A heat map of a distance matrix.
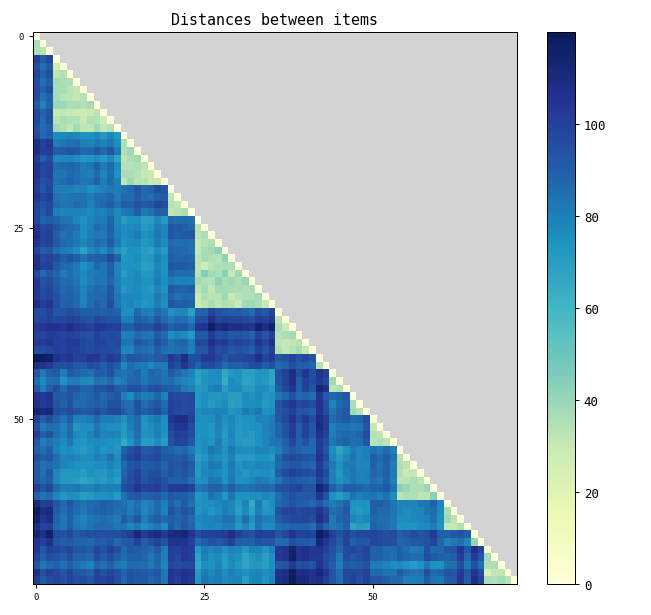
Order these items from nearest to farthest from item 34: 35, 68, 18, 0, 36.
35, 68, 18, 36, 0
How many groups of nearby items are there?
14
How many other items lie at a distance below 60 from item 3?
9
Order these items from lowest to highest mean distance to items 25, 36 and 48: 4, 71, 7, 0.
7, 4, 71, 0
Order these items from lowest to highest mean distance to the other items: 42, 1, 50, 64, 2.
64, 50, 1, 2, 42
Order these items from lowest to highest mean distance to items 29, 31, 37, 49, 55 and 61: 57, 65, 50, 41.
57, 41, 50, 65
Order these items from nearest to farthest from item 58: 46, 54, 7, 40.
54, 7, 46, 40
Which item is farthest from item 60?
42
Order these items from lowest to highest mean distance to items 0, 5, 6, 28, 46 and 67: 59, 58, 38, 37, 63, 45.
45, 58, 59, 63, 37, 38
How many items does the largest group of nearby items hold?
12
